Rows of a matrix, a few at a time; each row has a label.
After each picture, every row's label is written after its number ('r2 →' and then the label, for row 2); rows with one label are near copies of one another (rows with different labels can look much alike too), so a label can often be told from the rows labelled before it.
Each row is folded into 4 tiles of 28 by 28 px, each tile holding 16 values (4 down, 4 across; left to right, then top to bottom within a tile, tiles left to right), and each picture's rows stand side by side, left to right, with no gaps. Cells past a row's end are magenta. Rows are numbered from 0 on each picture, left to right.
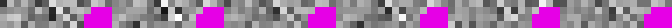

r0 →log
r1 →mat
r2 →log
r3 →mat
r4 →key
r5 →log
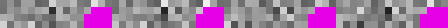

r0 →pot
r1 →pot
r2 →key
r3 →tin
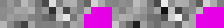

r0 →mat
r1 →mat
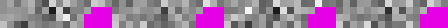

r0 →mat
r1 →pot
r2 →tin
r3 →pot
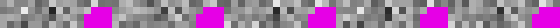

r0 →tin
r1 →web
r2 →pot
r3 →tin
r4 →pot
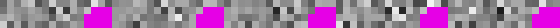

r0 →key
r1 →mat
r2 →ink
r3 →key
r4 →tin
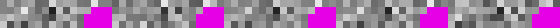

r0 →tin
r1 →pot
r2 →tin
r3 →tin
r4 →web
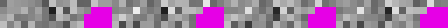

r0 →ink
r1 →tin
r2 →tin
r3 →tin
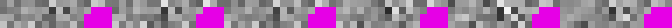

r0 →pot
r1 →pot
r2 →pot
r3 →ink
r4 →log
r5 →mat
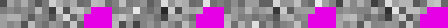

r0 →log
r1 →tin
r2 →pot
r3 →log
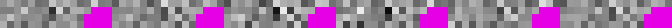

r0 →tin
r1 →log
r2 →log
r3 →tin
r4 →key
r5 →log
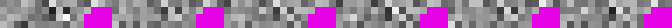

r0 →mat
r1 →key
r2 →log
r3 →log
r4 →key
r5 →tin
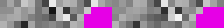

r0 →mat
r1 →mat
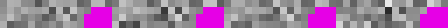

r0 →web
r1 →web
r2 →web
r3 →pot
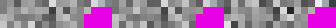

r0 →pot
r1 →pot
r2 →key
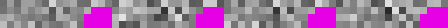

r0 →pot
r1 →web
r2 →pot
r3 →log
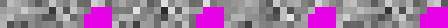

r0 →web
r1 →tin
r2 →mat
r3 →web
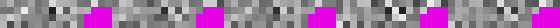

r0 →tin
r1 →web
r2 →tin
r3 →key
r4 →key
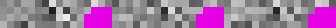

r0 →mat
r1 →log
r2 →web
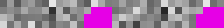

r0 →pot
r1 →tin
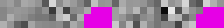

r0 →mat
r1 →ink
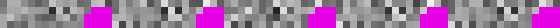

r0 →web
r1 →key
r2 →tin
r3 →key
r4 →key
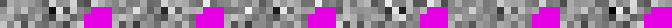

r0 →ink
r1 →tin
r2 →tin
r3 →key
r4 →tin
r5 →ink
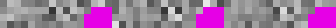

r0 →web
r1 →key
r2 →ink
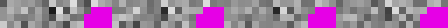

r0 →ink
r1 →tin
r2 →ink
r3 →log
